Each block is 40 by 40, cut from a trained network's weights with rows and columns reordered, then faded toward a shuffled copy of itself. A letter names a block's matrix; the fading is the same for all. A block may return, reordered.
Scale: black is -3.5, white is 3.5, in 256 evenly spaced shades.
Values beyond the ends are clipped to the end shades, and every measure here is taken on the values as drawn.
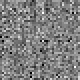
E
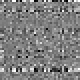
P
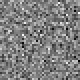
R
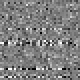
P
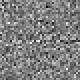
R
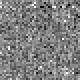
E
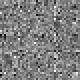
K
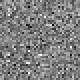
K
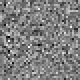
R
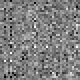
K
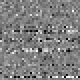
P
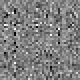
K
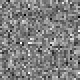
R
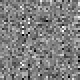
K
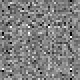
K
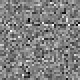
R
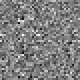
R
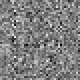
R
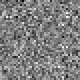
R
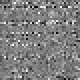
P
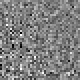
K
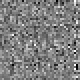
K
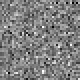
E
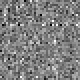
E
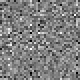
K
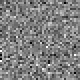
K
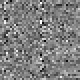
K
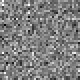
R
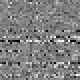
P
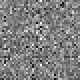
K
